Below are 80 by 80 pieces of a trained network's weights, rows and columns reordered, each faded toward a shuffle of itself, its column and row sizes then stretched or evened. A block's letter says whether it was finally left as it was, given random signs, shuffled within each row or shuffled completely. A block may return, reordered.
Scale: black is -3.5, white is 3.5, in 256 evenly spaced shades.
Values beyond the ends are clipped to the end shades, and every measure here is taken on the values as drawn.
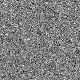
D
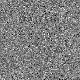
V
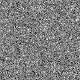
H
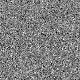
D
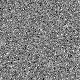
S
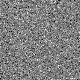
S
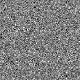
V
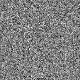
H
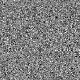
V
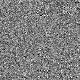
H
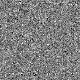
H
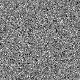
H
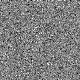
D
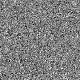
D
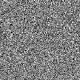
V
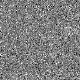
H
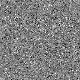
H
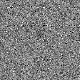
H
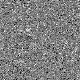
V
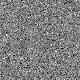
D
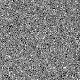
V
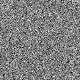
S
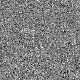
V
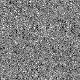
V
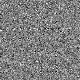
H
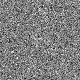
S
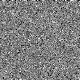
D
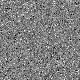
S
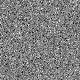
S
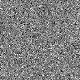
V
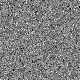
S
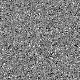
H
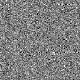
V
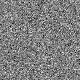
D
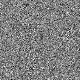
H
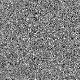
H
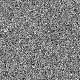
S
